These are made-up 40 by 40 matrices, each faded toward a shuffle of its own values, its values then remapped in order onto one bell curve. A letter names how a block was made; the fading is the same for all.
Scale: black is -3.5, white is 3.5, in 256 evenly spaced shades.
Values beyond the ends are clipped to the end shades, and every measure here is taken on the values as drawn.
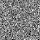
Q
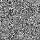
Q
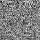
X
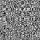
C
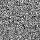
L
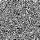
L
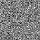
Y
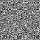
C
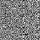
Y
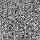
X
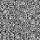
C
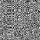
C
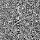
Q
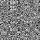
Y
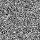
L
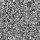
Q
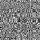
C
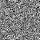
L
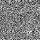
X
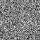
X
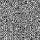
Y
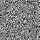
Q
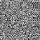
Y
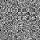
C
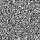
X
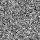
L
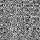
X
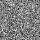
Q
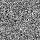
L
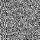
Y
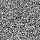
L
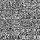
C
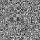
Y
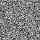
L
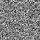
X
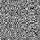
C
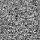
Y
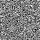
L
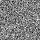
L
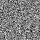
L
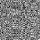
C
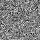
L
